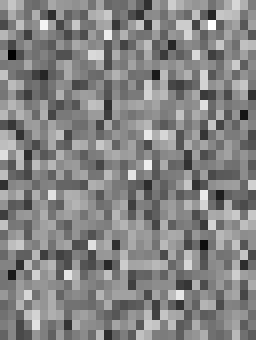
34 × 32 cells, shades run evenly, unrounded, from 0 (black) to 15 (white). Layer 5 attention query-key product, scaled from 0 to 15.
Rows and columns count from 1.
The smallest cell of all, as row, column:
6, 2
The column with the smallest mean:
4
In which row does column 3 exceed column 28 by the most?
20
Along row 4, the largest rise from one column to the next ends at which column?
14
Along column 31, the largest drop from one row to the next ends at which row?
27
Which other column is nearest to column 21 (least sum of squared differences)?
8
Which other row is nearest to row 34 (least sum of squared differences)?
7
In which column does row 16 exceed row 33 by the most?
3
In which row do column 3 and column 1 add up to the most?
16
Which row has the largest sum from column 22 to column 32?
1
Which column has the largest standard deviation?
26
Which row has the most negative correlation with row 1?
13
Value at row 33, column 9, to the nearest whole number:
3
